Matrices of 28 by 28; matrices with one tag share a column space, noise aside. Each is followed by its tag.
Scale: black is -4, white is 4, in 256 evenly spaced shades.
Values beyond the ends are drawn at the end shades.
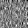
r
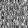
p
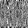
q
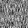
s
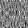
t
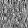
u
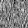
u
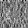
u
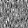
u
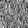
s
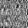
s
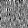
u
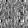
p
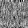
t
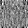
q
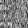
r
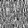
u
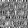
t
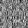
p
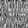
u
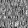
t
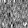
r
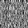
r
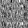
r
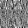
q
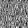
s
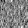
p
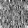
p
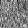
u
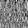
u
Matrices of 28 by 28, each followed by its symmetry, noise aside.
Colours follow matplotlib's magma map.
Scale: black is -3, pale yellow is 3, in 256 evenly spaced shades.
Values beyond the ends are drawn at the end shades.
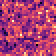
no symmetry.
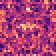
mirrored left to right.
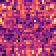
mirrored left to right.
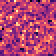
symmetric.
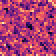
symmetric across the other diagonal.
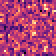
mirrored top to bottom.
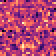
mirrored left to right.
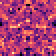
mirrored left to right.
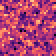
no symmetry.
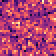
no symmetry.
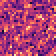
symmetric.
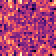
mirrored top to bottom.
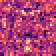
mirrored left to right.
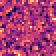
symmetric.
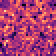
mirrored left to right.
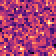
symmetric.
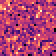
symmetric.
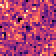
symmetric.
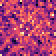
symmetric across the other diagonal.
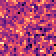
symmetric.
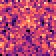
mirrored left to right.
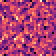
mirrored top to bottom.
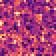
symmetric across the other diagonal.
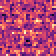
mirrored left to right.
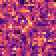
symmetric.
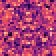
mirrored left to right.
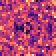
mirrored top to bottom.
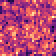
symmetric.
